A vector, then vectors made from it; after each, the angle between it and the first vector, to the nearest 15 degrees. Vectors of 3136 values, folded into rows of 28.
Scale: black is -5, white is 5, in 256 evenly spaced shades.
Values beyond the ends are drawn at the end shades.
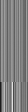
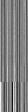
150 degrees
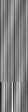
30 degrees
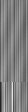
15 degrees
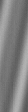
90 degrees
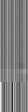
165 degrees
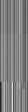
15 degrees
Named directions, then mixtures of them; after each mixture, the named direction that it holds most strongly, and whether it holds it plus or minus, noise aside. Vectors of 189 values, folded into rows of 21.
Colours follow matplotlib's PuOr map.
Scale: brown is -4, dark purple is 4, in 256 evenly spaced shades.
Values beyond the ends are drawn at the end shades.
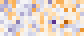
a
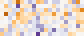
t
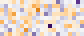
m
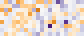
a, minus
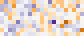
a, plus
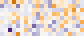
a, plus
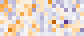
a, minus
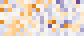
a, minus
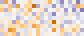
a, minus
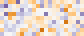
a, plus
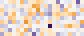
m, plus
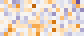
t, minus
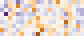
t, minus
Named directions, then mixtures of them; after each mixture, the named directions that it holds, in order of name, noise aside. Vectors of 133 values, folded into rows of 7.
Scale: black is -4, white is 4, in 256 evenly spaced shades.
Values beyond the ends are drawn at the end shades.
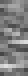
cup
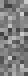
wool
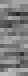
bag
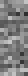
bag, wool.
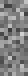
wool.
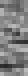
cup.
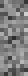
bag, wool.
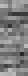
bag.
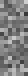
bag, wool.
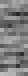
bag.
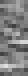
cup.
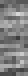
bag.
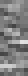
cup.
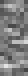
cup, wool.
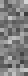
bag, wool.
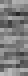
bag.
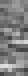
cup.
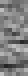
cup.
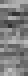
bag, cup.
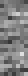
bag, wool.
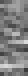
cup.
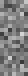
wool.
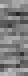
bag.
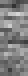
bag, cup.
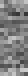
bag, wool.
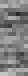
bag.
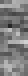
bag, cup.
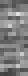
bag.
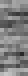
bag.
